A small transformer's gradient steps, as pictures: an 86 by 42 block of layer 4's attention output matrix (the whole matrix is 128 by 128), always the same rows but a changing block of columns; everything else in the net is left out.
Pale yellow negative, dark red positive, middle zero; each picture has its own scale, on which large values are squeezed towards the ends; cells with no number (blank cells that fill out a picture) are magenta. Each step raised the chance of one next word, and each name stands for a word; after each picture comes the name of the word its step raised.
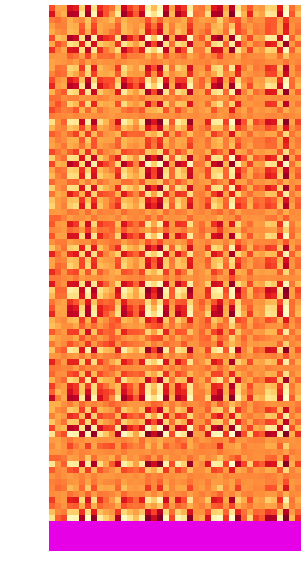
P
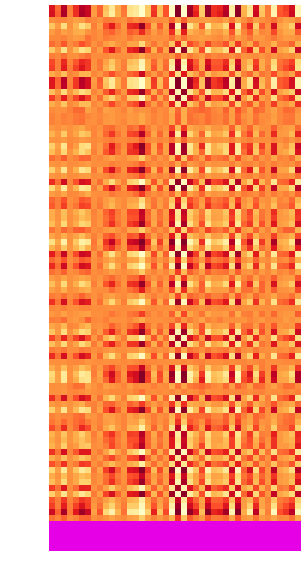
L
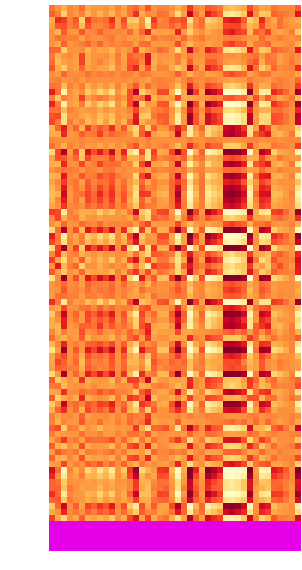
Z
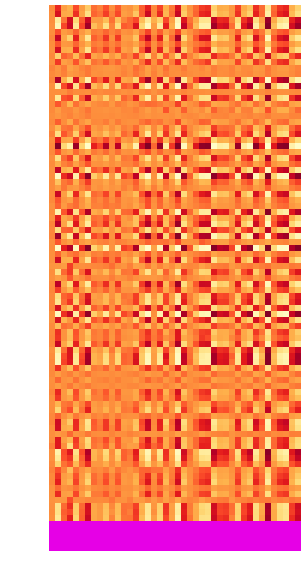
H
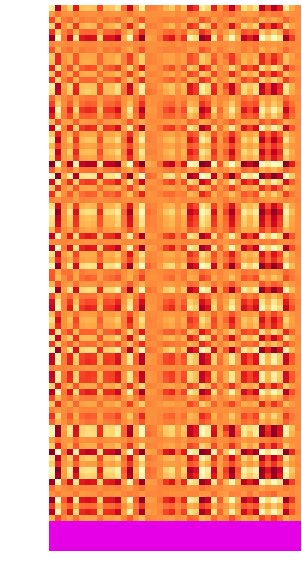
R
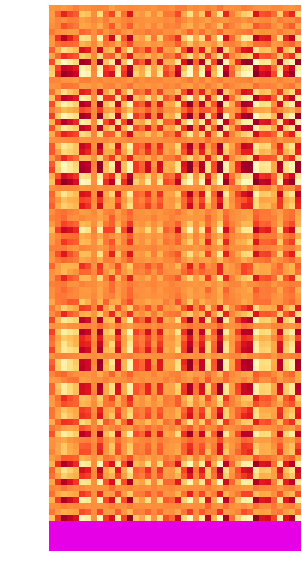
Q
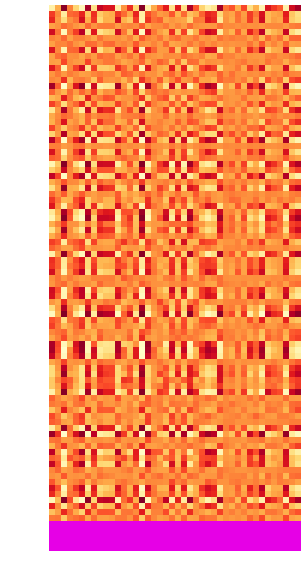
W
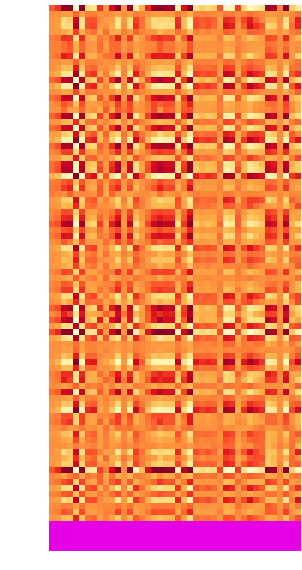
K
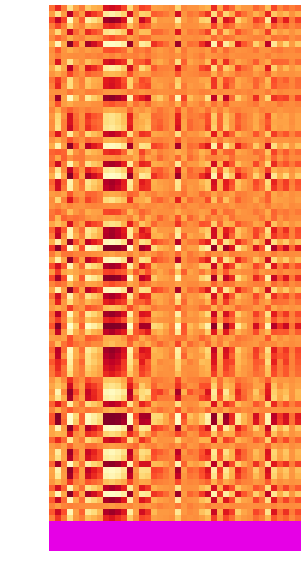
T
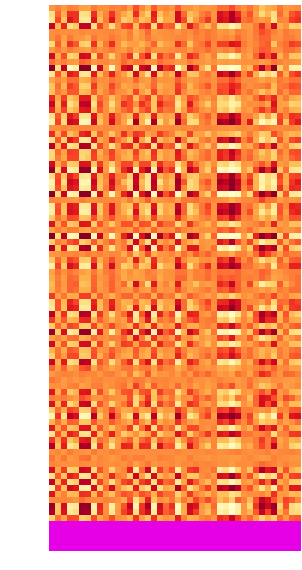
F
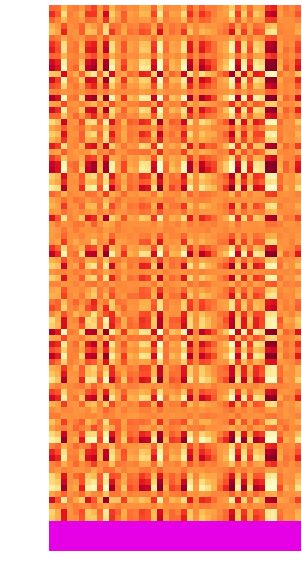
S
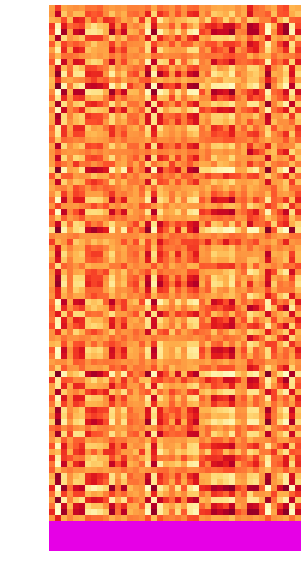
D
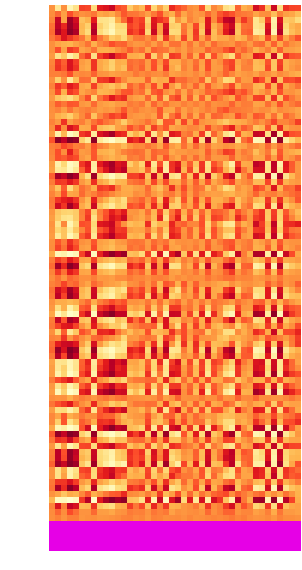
W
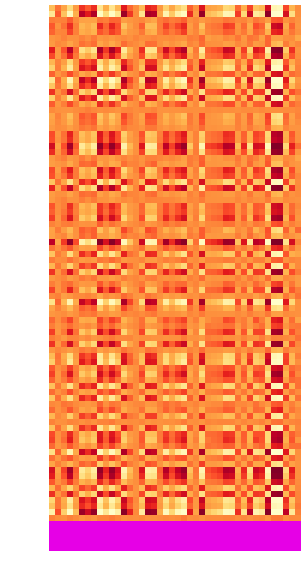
L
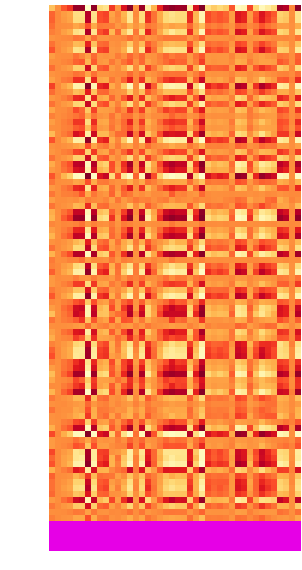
W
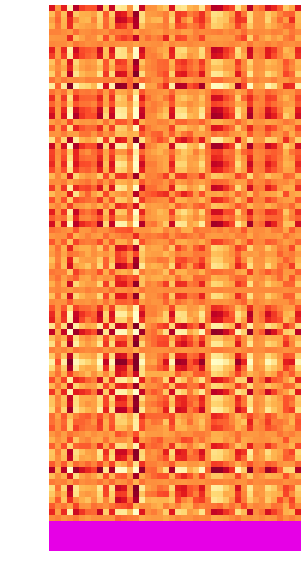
K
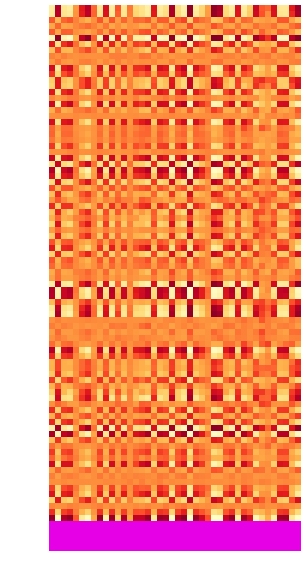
P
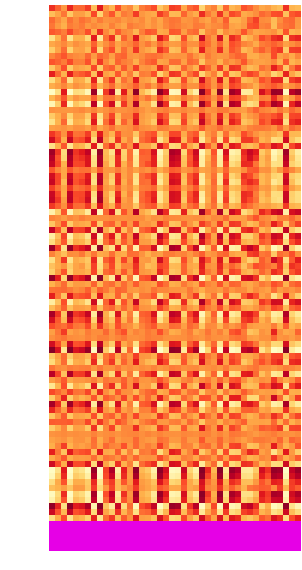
Z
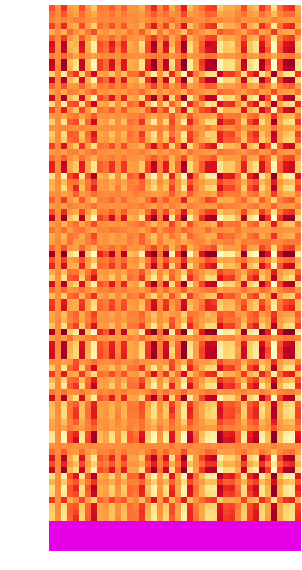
S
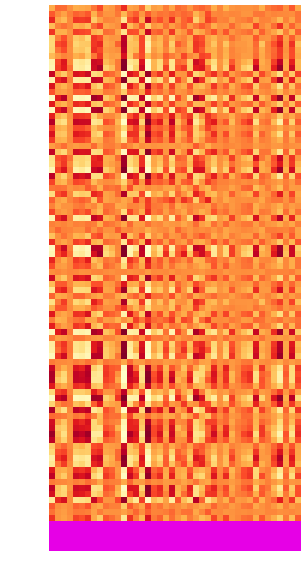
S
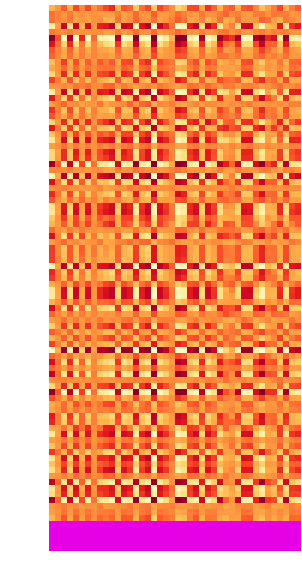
R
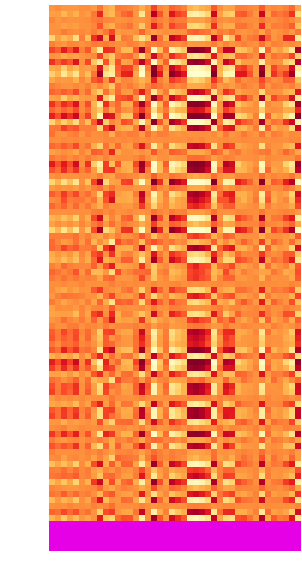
Q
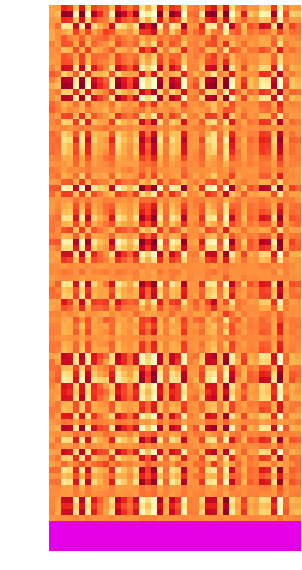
L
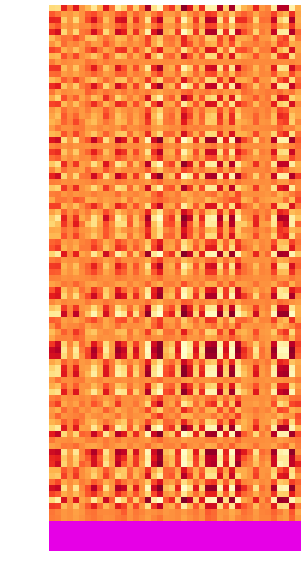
W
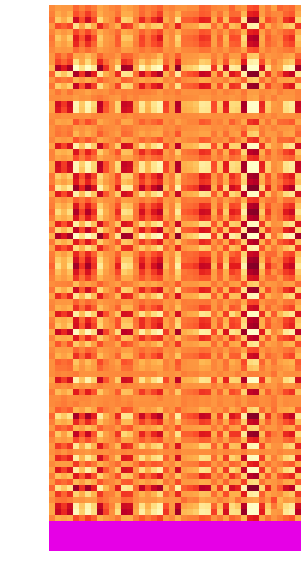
F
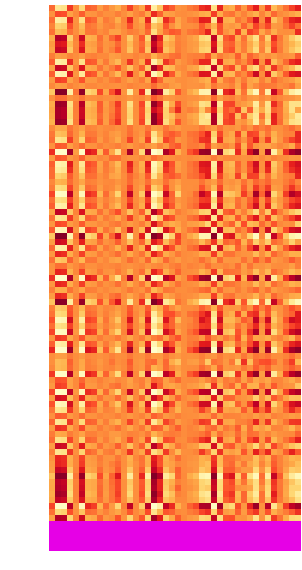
Z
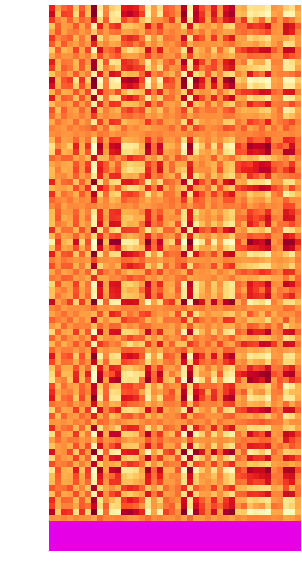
L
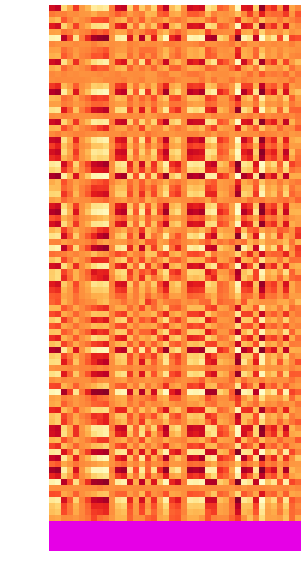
R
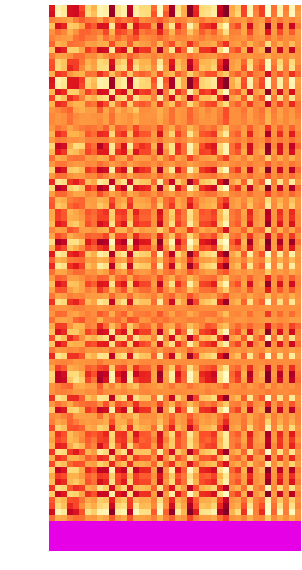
L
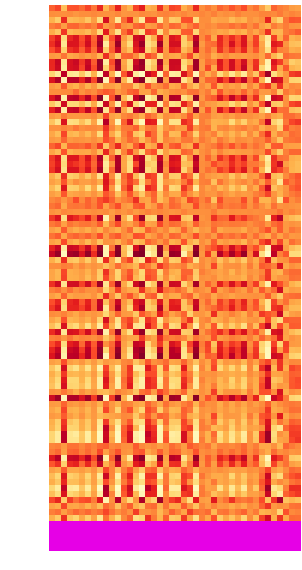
S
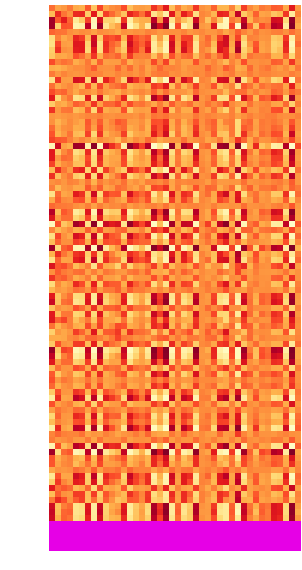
H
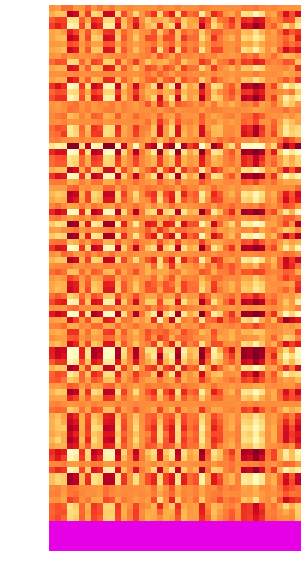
H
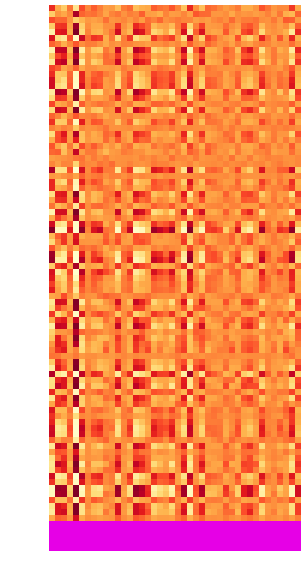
D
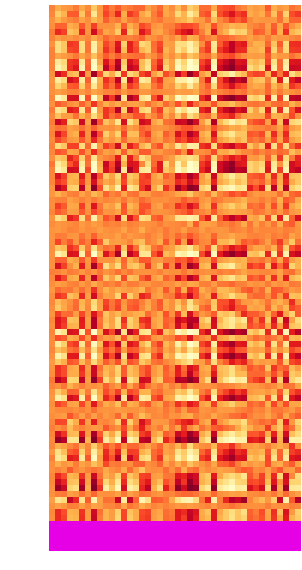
S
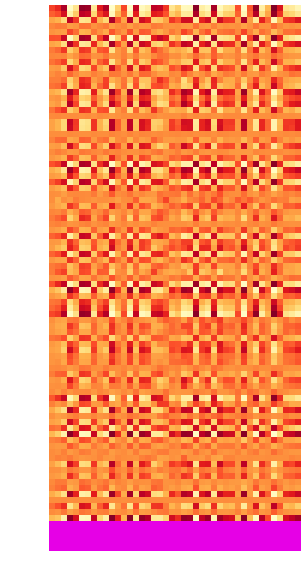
P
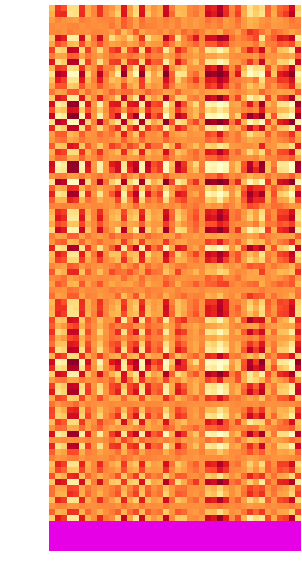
Q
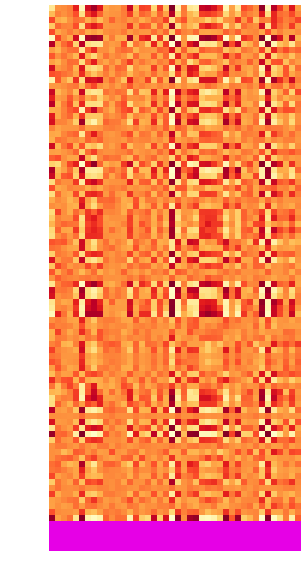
P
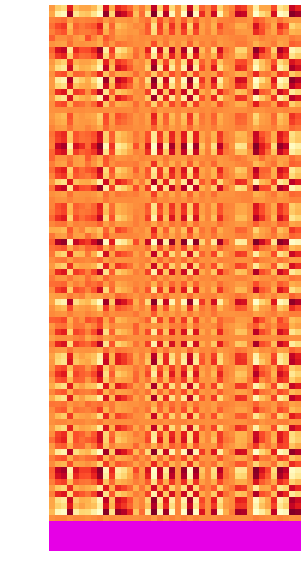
L
